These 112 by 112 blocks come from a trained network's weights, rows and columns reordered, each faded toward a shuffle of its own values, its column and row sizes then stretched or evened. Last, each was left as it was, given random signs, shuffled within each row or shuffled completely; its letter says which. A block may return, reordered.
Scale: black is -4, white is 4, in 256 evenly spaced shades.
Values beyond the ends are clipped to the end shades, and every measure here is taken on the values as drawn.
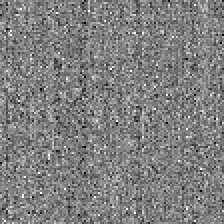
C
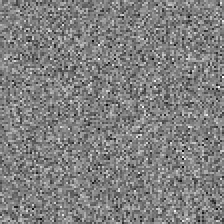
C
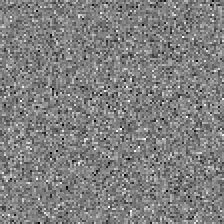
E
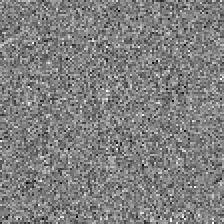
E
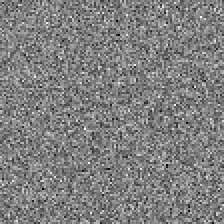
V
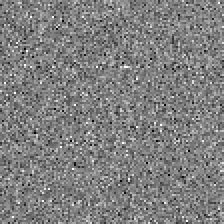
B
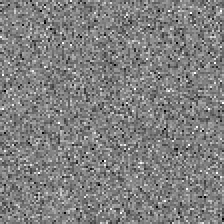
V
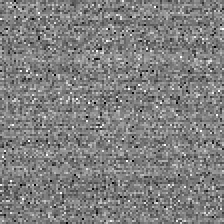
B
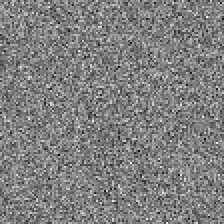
V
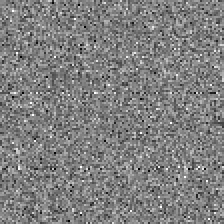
B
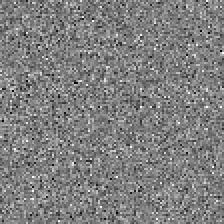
E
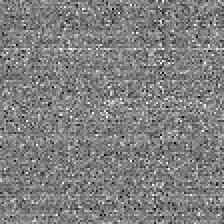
C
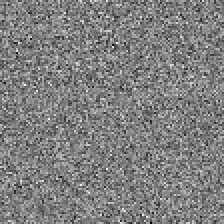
B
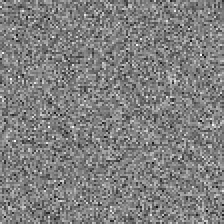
V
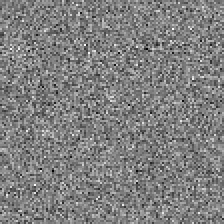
B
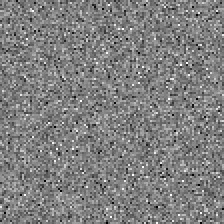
V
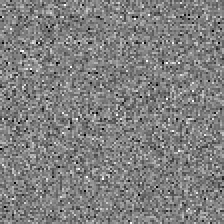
B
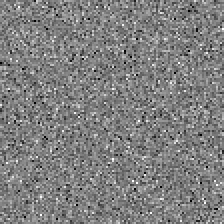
V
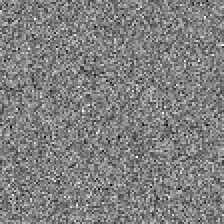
V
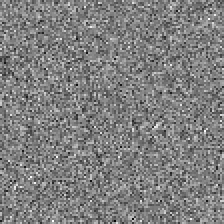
E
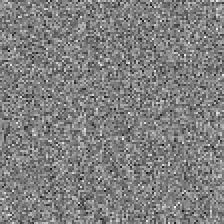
C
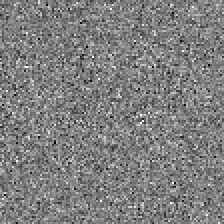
E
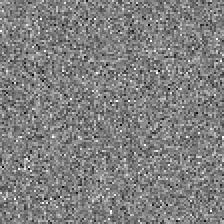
B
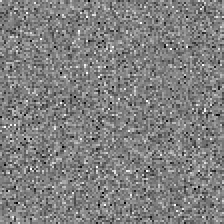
E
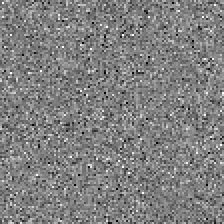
E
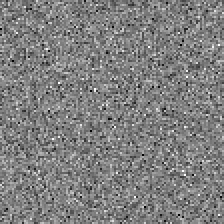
V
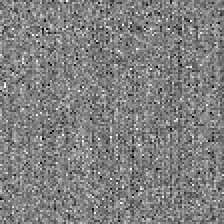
C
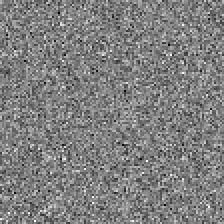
C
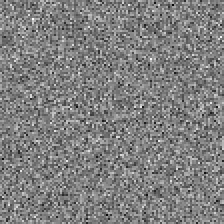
B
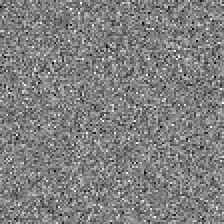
V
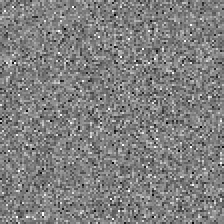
E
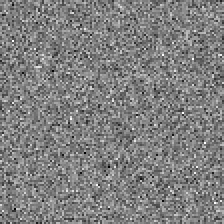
V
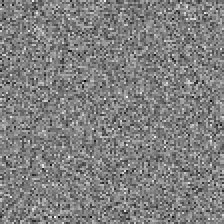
E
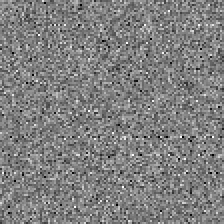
B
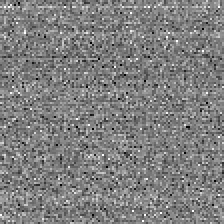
C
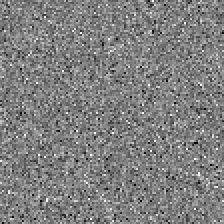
V
